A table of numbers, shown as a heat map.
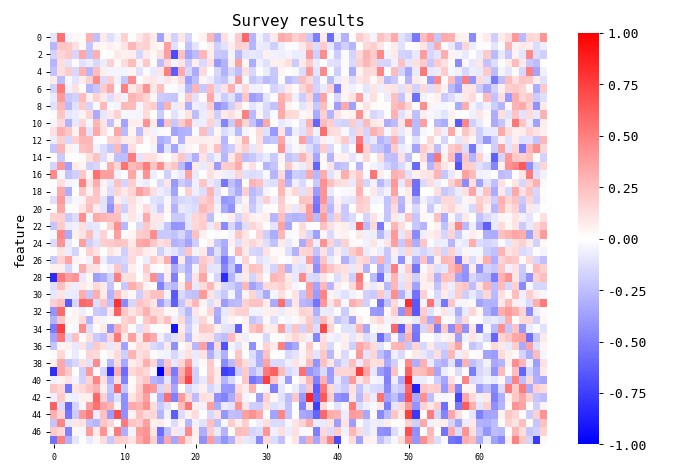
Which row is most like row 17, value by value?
27
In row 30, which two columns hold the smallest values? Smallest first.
17, 51
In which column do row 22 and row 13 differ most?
61
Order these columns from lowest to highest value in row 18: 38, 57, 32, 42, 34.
57, 42, 34, 32, 38
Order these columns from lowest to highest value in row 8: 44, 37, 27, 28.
37, 28, 27, 44
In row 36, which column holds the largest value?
32
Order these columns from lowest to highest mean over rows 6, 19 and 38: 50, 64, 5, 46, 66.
5, 46, 66, 64, 50
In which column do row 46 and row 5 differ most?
50
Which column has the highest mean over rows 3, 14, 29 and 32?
11
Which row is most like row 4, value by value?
2
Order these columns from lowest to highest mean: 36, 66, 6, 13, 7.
66, 7, 6, 36, 13
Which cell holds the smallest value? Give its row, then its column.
39, 15
